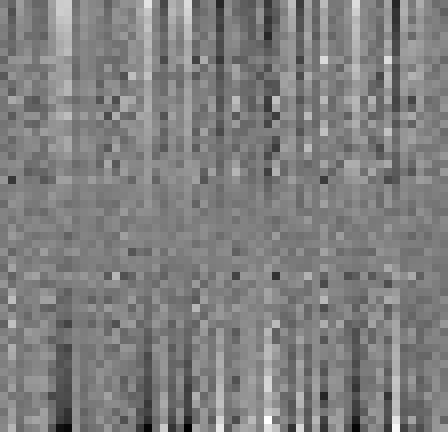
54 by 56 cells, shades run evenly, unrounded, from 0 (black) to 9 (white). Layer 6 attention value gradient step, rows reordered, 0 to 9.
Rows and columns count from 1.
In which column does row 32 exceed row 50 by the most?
41
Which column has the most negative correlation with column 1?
17
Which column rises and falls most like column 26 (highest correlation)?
6
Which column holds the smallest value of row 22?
34
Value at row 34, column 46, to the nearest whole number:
4
